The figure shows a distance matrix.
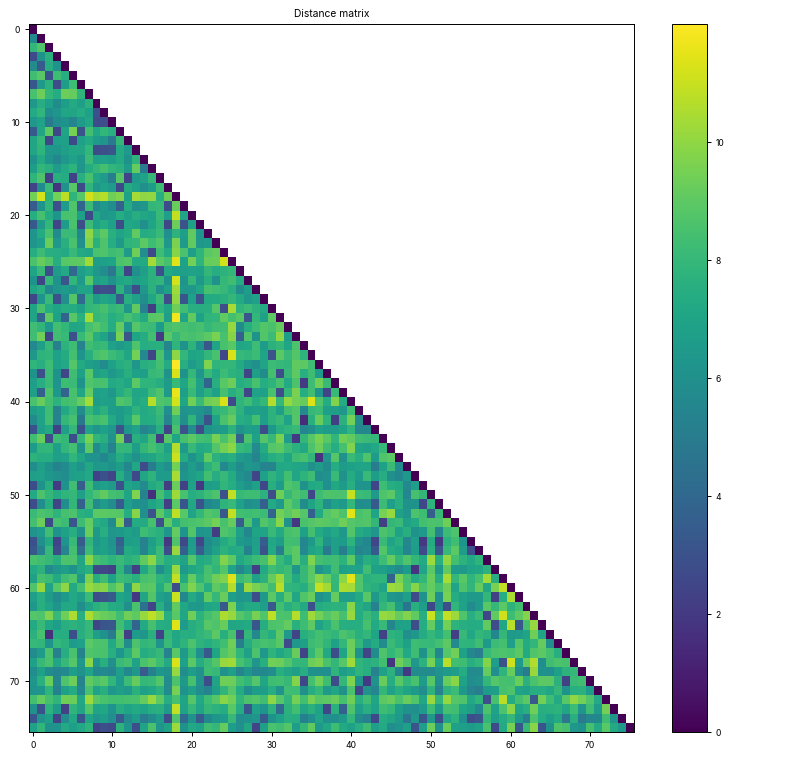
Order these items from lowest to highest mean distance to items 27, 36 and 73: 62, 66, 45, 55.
55, 62, 66, 45
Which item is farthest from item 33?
63
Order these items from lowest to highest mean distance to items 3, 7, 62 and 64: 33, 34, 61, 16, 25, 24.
61, 24, 34, 16, 33, 25
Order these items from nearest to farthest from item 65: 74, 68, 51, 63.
74, 51, 68, 63
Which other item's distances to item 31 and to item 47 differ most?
69
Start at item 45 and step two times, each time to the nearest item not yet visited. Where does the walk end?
59
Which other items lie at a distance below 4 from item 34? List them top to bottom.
22, 38, 42, 67, 70
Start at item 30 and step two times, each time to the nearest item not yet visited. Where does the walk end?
50
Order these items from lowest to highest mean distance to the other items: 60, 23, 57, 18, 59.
23, 57, 59, 60, 18
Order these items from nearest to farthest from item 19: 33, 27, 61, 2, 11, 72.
11, 61, 27, 72, 2, 33
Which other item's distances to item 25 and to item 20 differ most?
7
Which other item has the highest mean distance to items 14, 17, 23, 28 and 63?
18
